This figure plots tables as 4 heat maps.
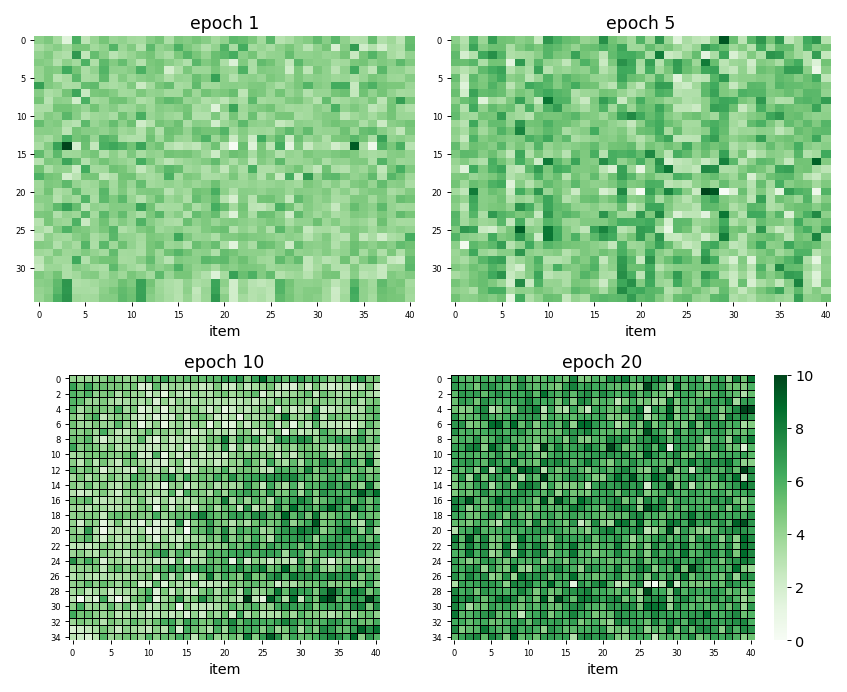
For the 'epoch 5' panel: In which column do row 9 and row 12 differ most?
7
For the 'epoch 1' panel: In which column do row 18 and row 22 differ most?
3
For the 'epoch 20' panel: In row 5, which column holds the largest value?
29
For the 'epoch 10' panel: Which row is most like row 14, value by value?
11
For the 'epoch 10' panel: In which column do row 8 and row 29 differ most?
26
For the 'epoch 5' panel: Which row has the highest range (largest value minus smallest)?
20
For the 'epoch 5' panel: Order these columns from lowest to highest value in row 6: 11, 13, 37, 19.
19, 11, 37, 13
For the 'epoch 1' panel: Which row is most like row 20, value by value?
5
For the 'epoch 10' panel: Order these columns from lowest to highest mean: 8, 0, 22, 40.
8, 0, 22, 40
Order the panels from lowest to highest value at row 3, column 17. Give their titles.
epoch 10, epoch 5, epoch 1, epoch 20
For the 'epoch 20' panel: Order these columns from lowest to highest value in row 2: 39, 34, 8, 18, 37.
39, 34, 37, 8, 18
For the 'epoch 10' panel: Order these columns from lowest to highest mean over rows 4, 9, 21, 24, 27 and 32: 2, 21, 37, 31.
21, 37, 31, 2
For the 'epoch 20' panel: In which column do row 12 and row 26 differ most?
12
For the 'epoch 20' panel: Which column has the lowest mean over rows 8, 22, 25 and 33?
17
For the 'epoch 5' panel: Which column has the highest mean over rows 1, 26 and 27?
10
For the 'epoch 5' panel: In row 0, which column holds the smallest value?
24
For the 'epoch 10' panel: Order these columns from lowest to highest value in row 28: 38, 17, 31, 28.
17, 28, 31, 38
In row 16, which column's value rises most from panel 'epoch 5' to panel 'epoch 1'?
3
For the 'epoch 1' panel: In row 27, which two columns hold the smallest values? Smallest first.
21, 27
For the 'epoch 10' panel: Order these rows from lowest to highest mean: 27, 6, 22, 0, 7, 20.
6, 7, 27, 20, 22, 0
